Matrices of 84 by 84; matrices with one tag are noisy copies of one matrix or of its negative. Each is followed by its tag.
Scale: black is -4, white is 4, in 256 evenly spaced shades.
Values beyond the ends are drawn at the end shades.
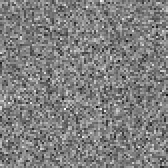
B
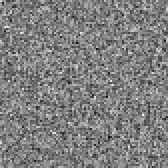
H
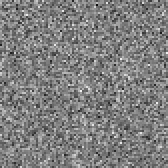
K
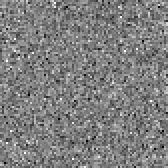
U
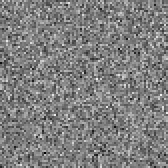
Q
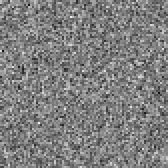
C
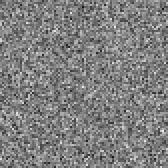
B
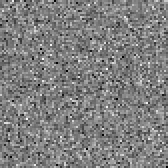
K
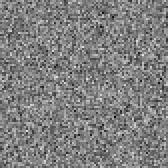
Q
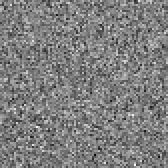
Q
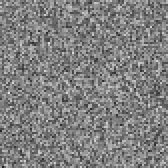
C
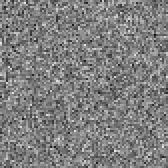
U
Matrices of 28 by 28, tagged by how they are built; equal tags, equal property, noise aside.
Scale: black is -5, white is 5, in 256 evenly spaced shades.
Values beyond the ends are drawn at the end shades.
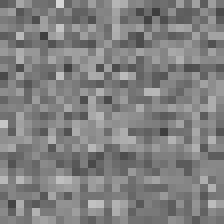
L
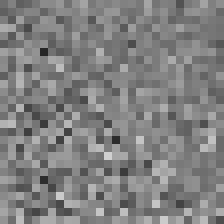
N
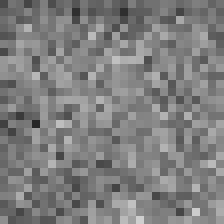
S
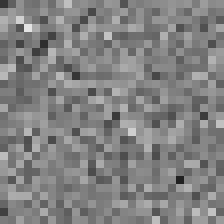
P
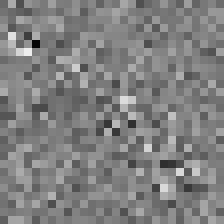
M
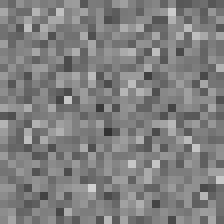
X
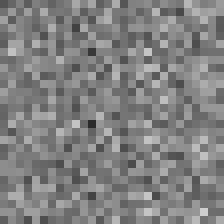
X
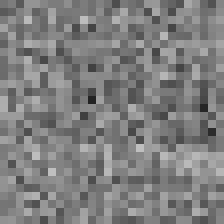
L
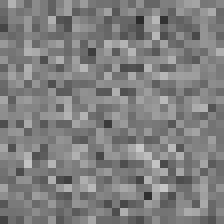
L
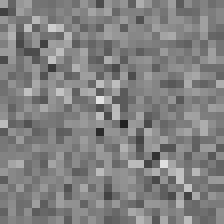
M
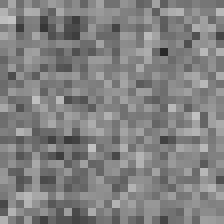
L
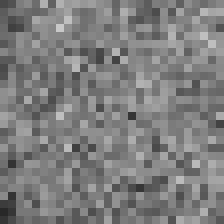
S
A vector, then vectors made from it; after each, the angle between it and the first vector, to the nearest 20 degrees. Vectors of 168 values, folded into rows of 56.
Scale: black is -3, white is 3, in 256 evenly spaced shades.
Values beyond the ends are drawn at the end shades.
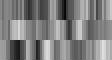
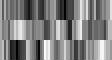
20 degrees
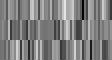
120 degrees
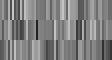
120 degrees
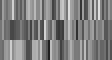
120 degrees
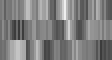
160 degrees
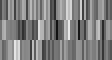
120 degrees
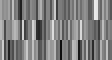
80 degrees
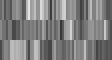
140 degrees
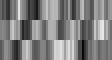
80 degrees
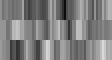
20 degrees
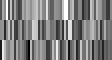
120 degrees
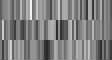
120 degrees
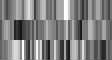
140 degrees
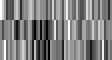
100 degrees
